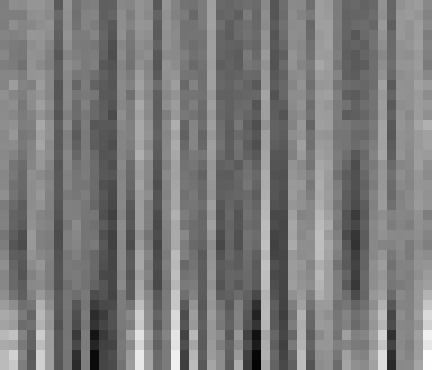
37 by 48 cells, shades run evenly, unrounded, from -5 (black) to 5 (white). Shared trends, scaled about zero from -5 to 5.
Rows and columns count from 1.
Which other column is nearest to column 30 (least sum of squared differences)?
36
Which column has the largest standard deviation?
48
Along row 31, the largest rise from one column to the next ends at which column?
30
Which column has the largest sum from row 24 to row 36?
20
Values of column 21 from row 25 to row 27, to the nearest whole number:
0 0 -1
